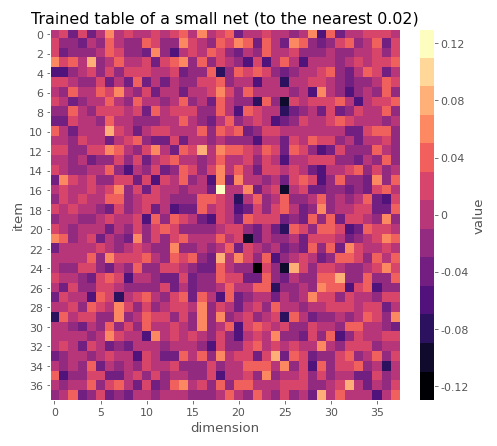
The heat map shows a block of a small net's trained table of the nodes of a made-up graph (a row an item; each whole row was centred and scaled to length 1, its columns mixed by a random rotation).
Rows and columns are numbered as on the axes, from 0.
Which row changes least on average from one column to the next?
9
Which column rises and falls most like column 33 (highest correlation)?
22
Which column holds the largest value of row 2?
11
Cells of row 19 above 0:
15
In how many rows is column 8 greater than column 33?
13
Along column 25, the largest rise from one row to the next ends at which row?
17
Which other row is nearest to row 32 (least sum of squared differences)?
37
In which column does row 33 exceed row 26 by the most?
24
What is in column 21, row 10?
-0.04
